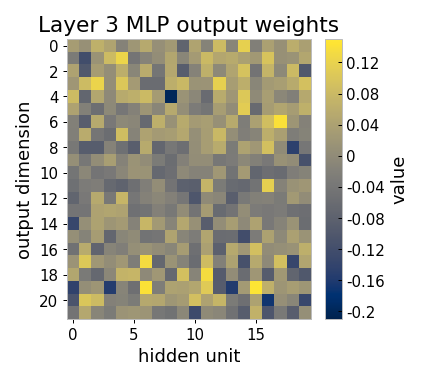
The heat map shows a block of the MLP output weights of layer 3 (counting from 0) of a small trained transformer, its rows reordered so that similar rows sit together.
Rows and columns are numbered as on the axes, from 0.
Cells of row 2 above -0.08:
17
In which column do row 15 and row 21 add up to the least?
14
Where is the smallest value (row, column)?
4, 8
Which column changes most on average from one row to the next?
6
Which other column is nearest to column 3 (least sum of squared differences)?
13
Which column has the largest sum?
11
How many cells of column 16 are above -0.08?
19
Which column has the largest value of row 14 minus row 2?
9
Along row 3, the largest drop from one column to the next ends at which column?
3
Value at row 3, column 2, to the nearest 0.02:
0.12
